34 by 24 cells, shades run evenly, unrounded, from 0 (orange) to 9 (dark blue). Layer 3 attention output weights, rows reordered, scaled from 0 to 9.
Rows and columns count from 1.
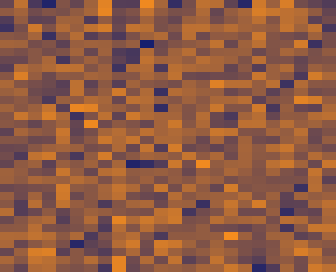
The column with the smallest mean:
13
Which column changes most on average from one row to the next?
12
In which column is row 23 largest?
24
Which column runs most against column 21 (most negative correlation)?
1
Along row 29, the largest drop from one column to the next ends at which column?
9
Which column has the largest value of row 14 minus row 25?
5
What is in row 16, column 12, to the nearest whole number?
3
